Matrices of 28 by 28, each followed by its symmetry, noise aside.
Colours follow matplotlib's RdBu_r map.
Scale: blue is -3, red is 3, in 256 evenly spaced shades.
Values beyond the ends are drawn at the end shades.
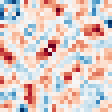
symmetric.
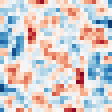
same after a half turn.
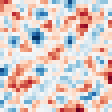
symmetric.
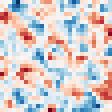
antisymmetric.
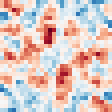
same after a half turn.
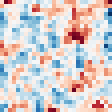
no symmetry.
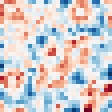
symmetric.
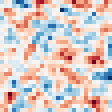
no symmetry.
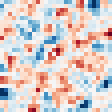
symmetric.
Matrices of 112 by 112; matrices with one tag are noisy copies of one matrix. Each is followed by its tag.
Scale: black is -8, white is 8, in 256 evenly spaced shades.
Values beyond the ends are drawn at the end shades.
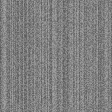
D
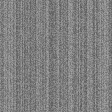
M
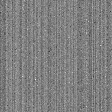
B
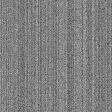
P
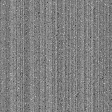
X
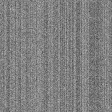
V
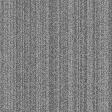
M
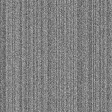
B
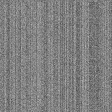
V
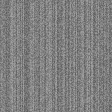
X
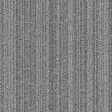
M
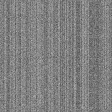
V
